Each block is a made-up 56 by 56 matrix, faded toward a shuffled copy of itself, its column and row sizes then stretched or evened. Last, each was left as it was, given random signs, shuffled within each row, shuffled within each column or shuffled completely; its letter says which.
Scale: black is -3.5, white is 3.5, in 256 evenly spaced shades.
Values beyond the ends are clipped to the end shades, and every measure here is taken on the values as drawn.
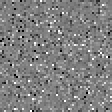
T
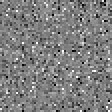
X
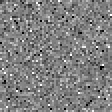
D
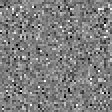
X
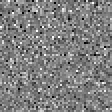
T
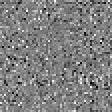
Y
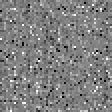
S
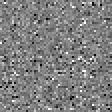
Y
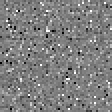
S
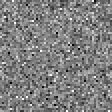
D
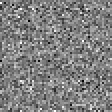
X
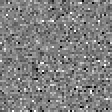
T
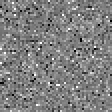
D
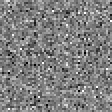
Y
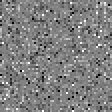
S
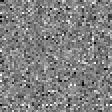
X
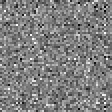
Y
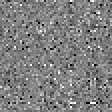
Y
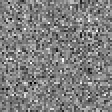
Y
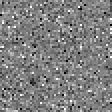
S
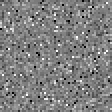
D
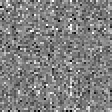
Y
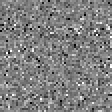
T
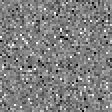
D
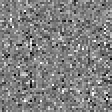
X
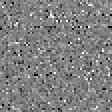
T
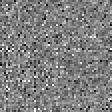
Y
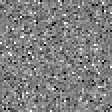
D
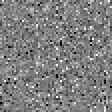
S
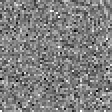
D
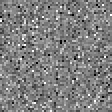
S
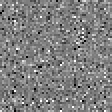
S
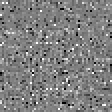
Y
